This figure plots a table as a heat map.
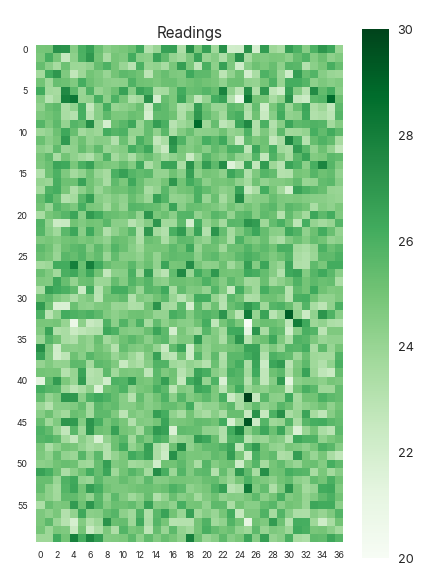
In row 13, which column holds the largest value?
32
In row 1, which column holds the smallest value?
3
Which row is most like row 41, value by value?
47
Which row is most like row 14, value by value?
0
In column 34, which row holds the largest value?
14
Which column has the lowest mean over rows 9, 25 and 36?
8
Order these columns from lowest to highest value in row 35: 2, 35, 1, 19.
35, 2, 1, 19
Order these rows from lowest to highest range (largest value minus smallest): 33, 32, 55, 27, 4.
4, 55, 27, 32, 33
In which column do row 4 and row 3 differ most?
30
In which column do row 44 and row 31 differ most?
25
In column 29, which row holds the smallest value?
5
